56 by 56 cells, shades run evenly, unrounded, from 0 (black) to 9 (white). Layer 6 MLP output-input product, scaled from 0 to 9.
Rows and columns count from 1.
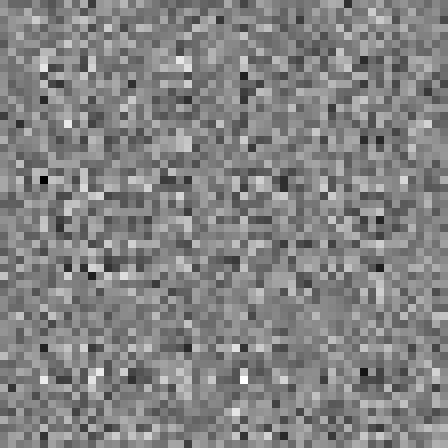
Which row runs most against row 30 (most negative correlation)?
27
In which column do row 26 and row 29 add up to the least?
8
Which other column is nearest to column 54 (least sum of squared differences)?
53
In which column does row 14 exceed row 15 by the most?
16
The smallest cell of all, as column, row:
6, 23
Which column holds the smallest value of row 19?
32
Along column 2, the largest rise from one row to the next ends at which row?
50
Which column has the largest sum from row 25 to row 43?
31
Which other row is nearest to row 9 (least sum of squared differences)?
29
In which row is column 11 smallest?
34
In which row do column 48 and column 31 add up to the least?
10
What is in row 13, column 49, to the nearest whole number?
3
